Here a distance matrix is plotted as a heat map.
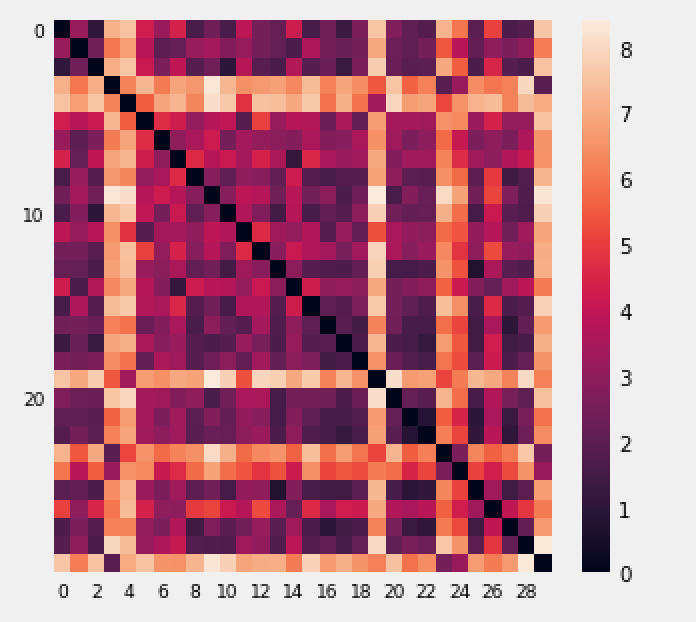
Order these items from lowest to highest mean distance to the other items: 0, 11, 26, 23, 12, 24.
0, 11, 12, 26, 24, 23
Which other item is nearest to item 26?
14
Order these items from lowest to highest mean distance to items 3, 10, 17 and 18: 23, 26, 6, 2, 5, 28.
2, 28, 6, 5, 26, 23
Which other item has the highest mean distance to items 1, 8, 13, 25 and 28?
19
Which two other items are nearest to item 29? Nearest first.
3, 23
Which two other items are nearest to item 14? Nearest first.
7, 1
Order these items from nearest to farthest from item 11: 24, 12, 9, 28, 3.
28, 9, 12, 24, 3
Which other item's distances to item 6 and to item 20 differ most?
9
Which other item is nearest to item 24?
23
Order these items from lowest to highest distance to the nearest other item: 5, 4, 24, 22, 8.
22, 8, 5, 24, 4
